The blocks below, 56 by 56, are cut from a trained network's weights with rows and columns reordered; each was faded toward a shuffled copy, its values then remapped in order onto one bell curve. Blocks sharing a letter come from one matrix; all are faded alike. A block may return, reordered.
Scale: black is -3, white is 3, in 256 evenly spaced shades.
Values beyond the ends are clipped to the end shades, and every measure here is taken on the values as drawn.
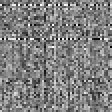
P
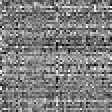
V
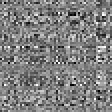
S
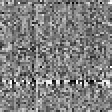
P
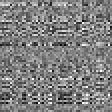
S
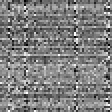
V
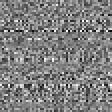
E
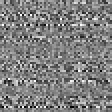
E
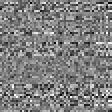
S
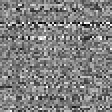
E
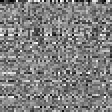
E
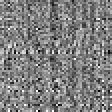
P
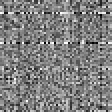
P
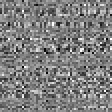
S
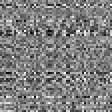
S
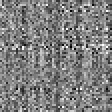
P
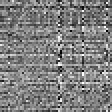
V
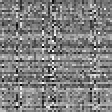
V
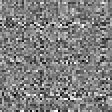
E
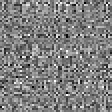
E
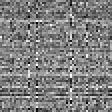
V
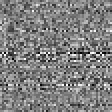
E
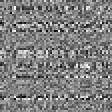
S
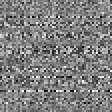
E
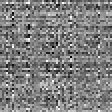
V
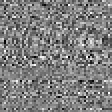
S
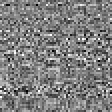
E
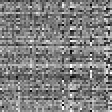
V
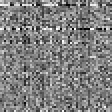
P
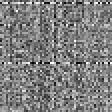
P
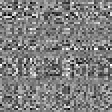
S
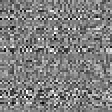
S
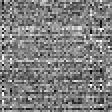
V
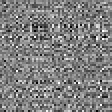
S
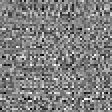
E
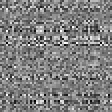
S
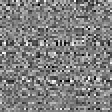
S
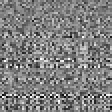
E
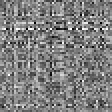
P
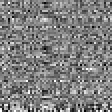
S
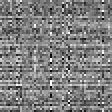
V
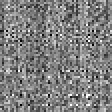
P
